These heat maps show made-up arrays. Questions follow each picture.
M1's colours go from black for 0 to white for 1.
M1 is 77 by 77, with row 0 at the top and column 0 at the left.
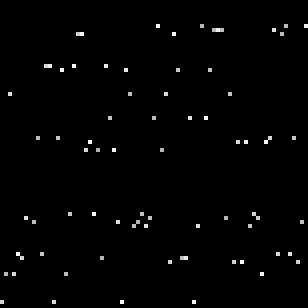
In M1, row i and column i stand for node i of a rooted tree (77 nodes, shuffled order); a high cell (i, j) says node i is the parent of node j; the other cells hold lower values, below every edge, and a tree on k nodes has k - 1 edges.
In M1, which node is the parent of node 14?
34
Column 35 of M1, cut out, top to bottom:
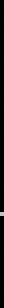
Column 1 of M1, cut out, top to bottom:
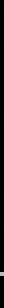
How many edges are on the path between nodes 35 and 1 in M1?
4
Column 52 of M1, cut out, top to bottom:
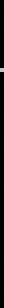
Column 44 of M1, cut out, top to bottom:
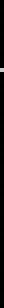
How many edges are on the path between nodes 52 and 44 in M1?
2
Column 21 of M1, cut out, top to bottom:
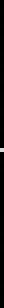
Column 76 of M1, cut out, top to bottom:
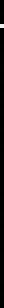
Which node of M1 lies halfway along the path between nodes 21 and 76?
54
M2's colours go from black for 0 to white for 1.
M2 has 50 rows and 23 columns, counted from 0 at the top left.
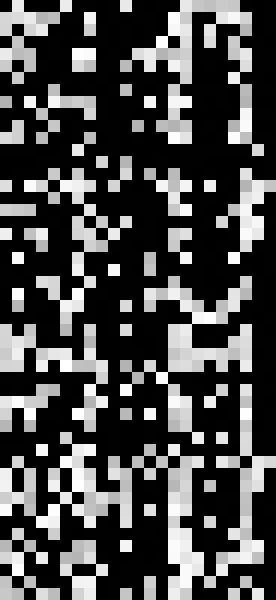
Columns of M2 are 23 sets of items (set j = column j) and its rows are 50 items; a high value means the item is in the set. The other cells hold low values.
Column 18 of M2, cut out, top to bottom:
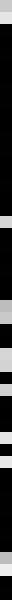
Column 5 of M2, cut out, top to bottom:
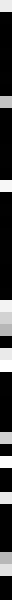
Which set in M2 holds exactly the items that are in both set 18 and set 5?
16
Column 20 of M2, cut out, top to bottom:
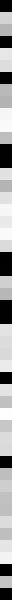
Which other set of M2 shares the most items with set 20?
14
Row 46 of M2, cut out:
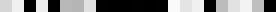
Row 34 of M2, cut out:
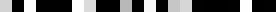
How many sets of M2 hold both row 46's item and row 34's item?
6
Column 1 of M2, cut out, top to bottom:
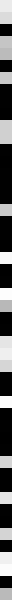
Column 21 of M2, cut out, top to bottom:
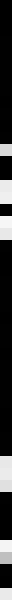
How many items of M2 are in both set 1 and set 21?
3
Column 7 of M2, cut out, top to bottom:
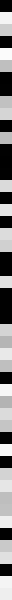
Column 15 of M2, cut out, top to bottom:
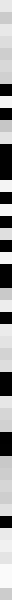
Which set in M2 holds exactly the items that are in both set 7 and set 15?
0
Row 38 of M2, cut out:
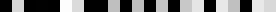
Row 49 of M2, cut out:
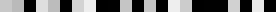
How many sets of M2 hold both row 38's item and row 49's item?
5
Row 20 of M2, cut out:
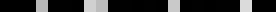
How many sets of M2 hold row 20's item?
5
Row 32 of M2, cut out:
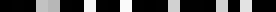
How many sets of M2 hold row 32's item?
7
